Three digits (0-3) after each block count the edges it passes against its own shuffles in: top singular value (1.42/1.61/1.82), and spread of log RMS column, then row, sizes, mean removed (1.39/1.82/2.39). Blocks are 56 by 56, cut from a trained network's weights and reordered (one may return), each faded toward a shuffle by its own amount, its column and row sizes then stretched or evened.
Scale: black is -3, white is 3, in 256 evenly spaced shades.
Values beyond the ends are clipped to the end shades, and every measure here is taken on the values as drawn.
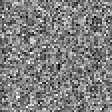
2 0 0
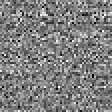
3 0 2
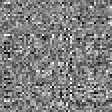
3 2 3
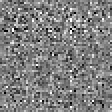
0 2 2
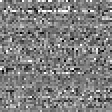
2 0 3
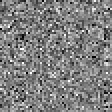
2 2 1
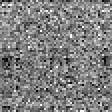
2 1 0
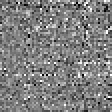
0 2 2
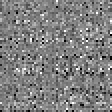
0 3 2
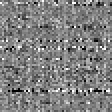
1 0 3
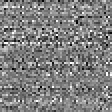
3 1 3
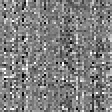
1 3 2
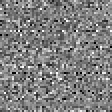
1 0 3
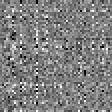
3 3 2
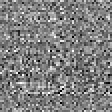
3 1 2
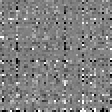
1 3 3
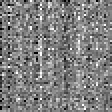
2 3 2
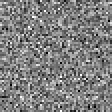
1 0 1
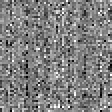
1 3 1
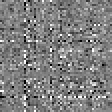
3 3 3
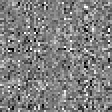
1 3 1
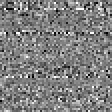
1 0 3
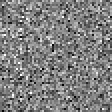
1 1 0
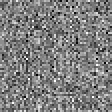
2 1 0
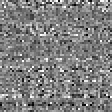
1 0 3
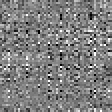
3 3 3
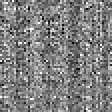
2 0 2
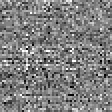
1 1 2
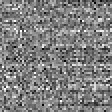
3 1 2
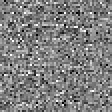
0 1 2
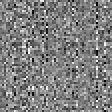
2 3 0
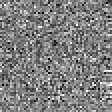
1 0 1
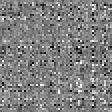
0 3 3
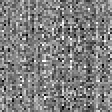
1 2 1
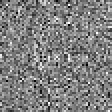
3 2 0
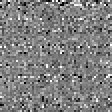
0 1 3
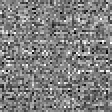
1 1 2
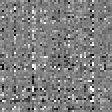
1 3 3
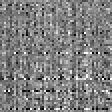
3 0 3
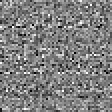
1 1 2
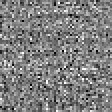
0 2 1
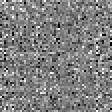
0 3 1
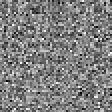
2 0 0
